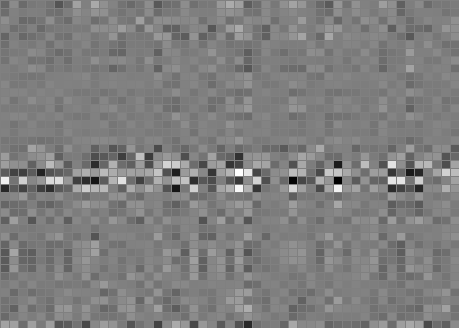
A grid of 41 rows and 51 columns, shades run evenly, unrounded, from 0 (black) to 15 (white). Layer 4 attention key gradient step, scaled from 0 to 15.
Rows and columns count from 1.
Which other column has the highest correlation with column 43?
26
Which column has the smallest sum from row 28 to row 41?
1
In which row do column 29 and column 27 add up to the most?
22
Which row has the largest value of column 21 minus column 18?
41
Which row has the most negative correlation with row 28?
27
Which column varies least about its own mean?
31
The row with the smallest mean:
19
